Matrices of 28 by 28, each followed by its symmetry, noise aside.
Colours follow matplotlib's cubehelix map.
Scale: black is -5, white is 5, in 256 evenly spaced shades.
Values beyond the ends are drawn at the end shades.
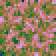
symmetric across the other diagonal.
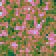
no symmetry.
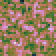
same after a half turn.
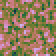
no symmetry.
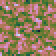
same after a half turn.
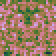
mirrored left to right.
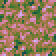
same after a half turn.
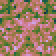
mirrored left to right.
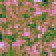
antisymmetric.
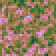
antisymmetric.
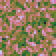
symmetric.
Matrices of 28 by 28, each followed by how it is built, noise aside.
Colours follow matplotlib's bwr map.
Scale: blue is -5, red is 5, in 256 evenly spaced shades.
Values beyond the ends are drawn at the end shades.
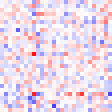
low rank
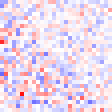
lower triangular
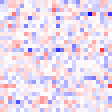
uneven rows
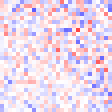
upper triangular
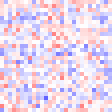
blocks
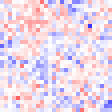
smooth
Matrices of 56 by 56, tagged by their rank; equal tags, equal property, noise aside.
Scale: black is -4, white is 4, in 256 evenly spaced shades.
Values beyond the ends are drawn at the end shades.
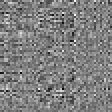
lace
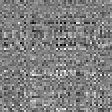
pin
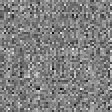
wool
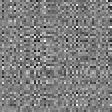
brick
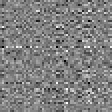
brick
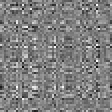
brick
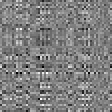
brick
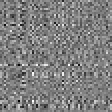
brick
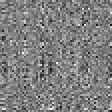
wool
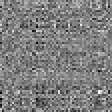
lace
